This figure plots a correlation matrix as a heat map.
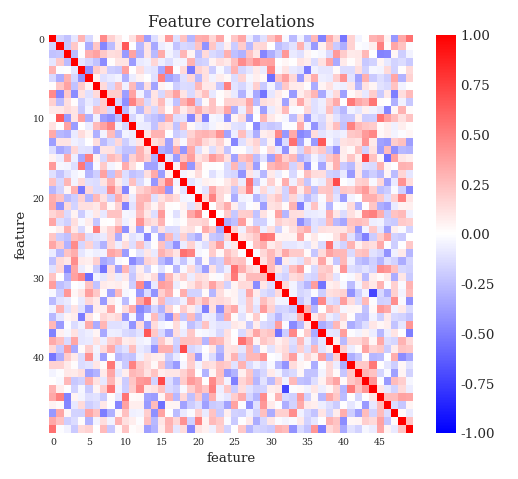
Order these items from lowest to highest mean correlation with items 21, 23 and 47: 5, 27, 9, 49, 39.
39, 27, 49, 9, 5
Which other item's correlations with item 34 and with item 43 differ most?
15
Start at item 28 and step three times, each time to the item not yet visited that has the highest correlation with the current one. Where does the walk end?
38
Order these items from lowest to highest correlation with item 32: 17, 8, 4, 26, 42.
8, 42, 26, 17, 4
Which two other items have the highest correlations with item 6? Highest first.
24, 2
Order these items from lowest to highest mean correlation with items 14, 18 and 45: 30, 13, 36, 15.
13, 15, 36, 30
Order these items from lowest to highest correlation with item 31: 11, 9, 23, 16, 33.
11, 33, 9, 23, 16
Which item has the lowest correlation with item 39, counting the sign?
14
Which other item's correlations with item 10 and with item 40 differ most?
1
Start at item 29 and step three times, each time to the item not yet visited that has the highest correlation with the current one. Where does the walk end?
4
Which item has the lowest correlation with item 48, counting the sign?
40
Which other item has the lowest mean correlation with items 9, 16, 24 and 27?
46
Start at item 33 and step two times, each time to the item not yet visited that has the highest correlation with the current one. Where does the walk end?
37
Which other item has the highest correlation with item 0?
49
